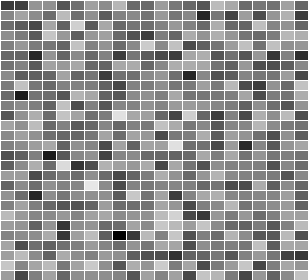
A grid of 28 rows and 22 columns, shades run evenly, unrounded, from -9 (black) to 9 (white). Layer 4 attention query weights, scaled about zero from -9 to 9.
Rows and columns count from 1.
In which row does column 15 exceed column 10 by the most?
28
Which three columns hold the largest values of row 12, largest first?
9, 14, 5
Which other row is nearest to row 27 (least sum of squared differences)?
22
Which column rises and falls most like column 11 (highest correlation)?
13
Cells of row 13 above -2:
20
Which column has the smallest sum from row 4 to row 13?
16
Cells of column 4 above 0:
13
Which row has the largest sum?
27
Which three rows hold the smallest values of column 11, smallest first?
4, 26, 6
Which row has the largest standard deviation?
24
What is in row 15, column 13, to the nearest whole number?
7
